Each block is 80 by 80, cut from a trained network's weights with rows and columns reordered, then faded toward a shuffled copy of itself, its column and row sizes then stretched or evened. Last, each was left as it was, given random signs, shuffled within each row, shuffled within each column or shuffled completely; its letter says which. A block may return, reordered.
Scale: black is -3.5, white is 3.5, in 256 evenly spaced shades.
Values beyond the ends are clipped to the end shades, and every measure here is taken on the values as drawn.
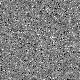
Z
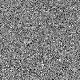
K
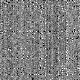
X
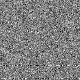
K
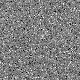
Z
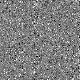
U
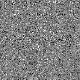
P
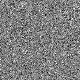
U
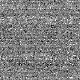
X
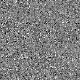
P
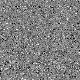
K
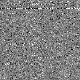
X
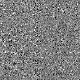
P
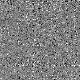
P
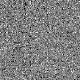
P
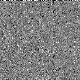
X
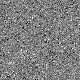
Z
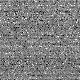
K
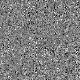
P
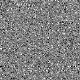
P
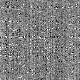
X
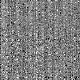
X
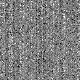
U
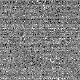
X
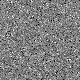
Z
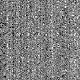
X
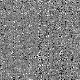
P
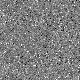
Z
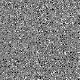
P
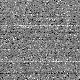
K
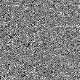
P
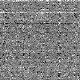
X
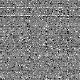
X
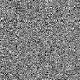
X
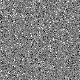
U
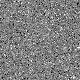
Z
